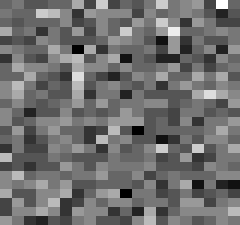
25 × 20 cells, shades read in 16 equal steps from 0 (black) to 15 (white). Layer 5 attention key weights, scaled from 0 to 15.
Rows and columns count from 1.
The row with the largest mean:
4
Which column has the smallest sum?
3
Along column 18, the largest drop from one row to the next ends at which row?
12
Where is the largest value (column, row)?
19, 1
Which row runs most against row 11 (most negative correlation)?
2
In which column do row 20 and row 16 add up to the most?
9
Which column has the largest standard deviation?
14
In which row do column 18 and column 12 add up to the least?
15
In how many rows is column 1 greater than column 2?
10
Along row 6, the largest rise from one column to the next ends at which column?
8
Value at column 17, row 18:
3
